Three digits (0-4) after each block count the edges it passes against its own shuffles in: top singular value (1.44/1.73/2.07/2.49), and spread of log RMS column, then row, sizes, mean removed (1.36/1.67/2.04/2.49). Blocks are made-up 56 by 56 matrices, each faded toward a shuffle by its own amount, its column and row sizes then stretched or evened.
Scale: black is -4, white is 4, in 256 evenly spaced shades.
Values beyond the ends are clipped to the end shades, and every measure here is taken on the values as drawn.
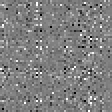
2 3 2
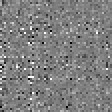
1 3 3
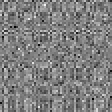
4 1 2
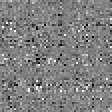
1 3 4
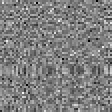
3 0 0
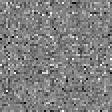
2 0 3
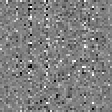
2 3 1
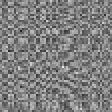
4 3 2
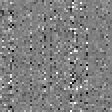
1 4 0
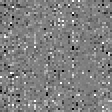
0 3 2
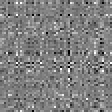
4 3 4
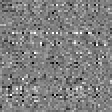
3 1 3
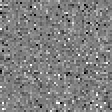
0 2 1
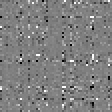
2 4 3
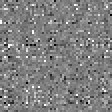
2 2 3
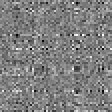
3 2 4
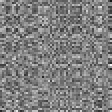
4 3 3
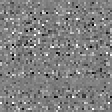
1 2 4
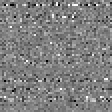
1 0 4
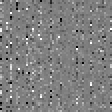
1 4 0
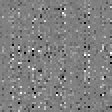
0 4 2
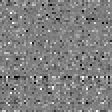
2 0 4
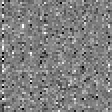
2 4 0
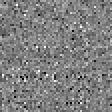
0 2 1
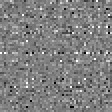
2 1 3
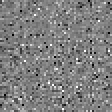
2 0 0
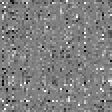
2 3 2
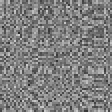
3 0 1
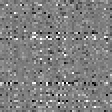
3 3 4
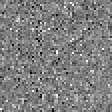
1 2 1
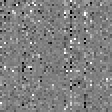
1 3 2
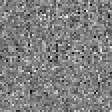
1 0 2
